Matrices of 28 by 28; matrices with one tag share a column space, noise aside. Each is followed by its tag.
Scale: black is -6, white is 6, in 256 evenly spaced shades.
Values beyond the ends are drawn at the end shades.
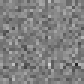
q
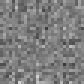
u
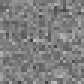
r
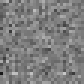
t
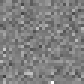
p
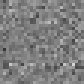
q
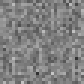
t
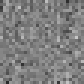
u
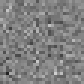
p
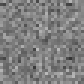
t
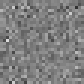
r
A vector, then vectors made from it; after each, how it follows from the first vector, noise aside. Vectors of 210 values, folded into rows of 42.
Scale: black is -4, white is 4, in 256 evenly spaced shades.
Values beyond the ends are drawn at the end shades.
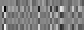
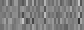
reversed, shrunk.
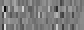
partly zeroed.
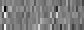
partly zeroed.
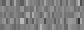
reversed, shrunk.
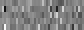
partly zeroed.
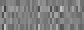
shrunk.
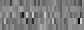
reversed, partly zeroed.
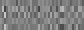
shrunk.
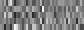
wrapped around.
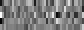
wrapped around, negated.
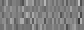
reversed, shrunk.
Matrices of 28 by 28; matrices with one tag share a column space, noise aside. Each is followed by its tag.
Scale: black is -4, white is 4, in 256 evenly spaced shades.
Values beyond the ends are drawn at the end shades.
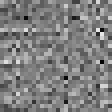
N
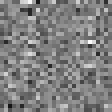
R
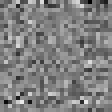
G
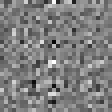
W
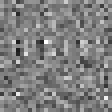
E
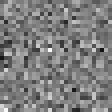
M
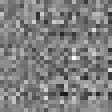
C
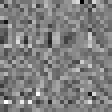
G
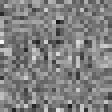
M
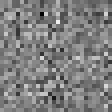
C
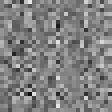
E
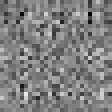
C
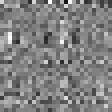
G
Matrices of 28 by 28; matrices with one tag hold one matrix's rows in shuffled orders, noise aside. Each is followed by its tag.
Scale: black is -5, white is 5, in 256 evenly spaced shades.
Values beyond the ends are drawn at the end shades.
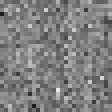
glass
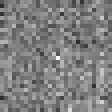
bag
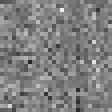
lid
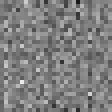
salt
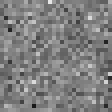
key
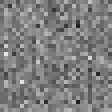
salt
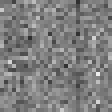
lid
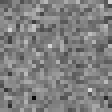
key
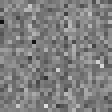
glass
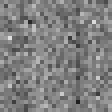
lid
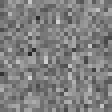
glass
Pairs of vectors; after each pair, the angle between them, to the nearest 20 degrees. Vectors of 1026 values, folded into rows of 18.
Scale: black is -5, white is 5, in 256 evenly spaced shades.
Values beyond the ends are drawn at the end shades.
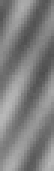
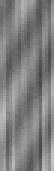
40 degrees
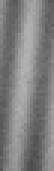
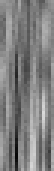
120 degrees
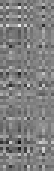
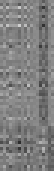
40 degrees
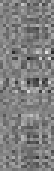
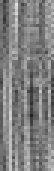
120 degrees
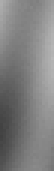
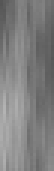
160 degrees
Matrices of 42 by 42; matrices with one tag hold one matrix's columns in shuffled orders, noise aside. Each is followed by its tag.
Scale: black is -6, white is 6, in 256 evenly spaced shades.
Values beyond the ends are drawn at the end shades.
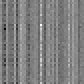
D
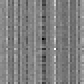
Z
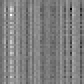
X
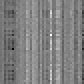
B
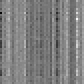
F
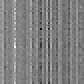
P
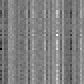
B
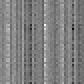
D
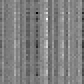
F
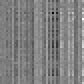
F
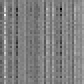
X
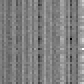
Z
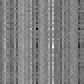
P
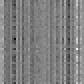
Z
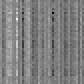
F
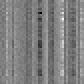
F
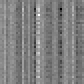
X
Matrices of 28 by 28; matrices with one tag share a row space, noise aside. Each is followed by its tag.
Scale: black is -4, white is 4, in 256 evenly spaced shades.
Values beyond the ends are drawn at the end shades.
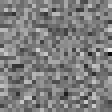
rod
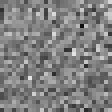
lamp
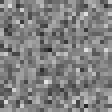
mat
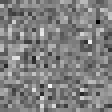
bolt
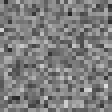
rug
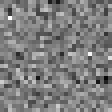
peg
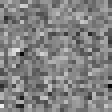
rod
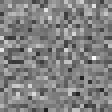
rug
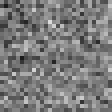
bolt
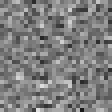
peg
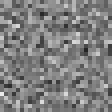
mat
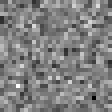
rod
